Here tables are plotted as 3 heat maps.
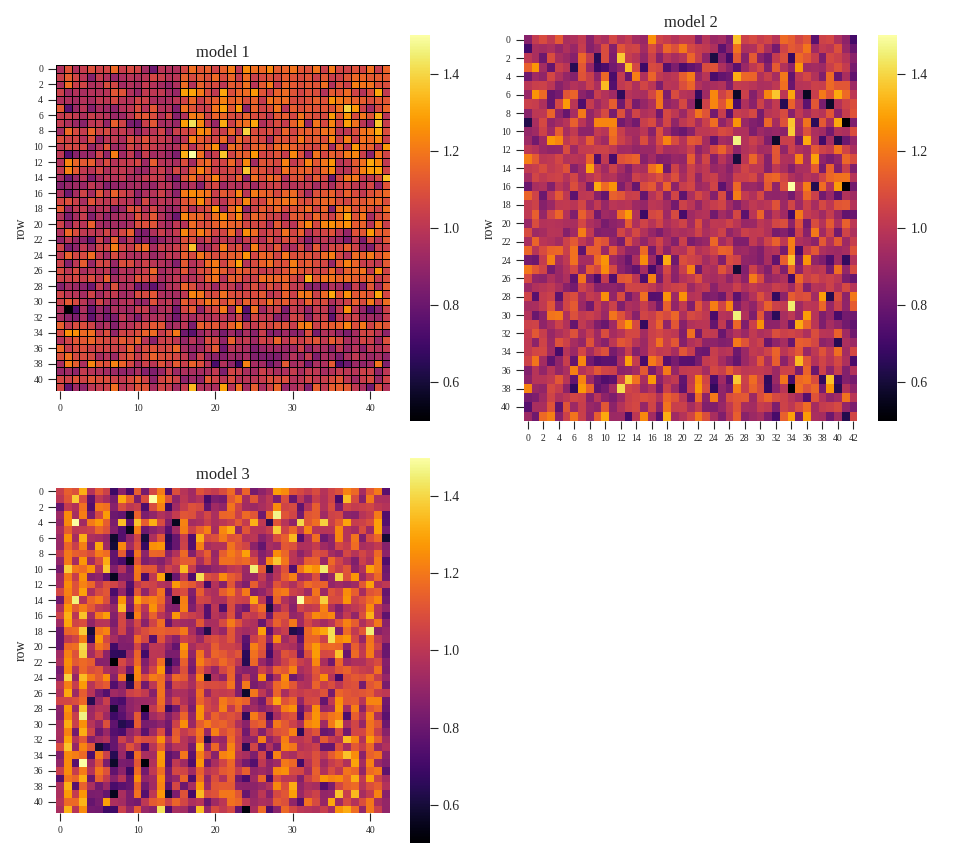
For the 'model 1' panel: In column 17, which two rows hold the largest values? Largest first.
11, 7
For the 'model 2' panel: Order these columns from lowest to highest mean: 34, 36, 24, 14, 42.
42, 24, 14, 34, 36
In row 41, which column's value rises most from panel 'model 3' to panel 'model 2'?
6
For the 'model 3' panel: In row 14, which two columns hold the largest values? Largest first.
31, 2
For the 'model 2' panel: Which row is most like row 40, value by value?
1
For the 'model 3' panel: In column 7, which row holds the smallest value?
22
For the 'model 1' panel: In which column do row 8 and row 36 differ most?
24
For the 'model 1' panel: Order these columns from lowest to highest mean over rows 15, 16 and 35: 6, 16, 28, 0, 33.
0, 6, 16, 33, 28
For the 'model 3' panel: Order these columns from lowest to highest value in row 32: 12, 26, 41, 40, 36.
36, 12, 41, 26, 40
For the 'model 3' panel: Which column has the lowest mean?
7
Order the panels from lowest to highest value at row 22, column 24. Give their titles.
model 3, model 1, model 2
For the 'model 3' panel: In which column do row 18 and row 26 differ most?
35
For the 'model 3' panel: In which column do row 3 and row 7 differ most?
28
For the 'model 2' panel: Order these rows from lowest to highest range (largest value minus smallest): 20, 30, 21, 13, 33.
20, 21, 33, 13, 30
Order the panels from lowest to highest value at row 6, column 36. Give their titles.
model 2, model 1, model 3
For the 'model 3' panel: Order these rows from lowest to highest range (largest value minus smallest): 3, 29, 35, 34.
34, 29, 3, 35
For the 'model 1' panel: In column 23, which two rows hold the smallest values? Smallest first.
38, 34
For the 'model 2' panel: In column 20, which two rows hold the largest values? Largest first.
28, 1
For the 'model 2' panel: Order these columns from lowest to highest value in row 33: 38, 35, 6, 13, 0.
38, 6, 0, 13, 35
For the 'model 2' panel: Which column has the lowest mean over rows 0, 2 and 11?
24
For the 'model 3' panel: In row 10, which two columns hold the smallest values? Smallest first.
27, 30
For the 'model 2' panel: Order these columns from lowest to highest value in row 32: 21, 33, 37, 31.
31, 33, 37, 21
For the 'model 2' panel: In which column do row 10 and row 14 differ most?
34
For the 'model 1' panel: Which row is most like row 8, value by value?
13
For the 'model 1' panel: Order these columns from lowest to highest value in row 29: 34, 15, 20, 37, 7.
15, 7, 20, 34, 37
